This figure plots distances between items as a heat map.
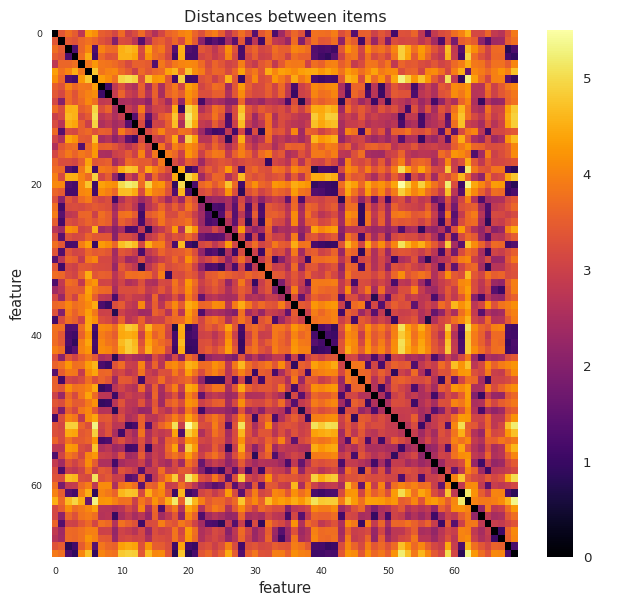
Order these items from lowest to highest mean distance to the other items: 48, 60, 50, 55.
50, 48, 55, 60
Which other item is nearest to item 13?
31
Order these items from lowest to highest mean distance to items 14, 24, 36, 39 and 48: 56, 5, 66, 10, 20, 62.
66, 56, 10, 20, 5, 62
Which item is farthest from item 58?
62
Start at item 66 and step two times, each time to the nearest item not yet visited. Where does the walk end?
34
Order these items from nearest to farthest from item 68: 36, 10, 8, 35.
35, 8, 36, 10
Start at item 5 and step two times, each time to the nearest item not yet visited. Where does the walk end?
12
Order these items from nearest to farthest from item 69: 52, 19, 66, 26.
66, 26, 19, 52
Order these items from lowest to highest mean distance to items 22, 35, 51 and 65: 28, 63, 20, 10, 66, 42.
66, 63, 10, 28, 42, 20
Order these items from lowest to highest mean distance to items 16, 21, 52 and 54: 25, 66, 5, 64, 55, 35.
55, 64, 35, 66, 25, 5
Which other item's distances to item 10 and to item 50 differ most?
37
